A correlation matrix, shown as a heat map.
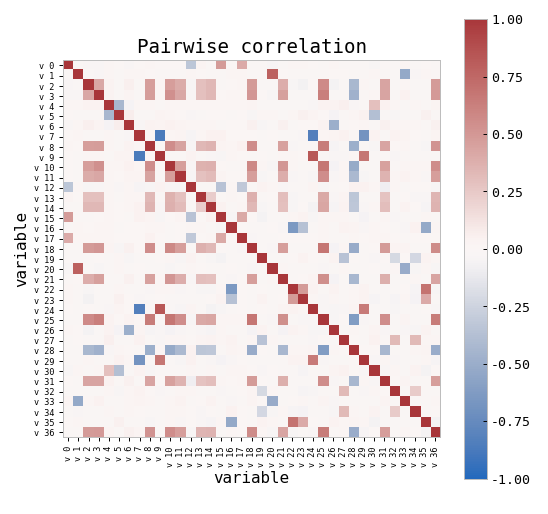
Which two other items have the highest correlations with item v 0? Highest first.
v 15, v 17
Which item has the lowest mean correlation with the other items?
v 28
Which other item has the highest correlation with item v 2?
v 25
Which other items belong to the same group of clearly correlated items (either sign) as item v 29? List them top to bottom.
v 7, v 9, v 24
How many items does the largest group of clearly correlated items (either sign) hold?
13
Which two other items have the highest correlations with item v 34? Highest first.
v 27, v 32
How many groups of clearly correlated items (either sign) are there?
8
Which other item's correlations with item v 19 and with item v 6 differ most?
v 26
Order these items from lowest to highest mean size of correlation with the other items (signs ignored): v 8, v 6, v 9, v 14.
v 6, v 9, v 14, v 8
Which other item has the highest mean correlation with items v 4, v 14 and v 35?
v 22
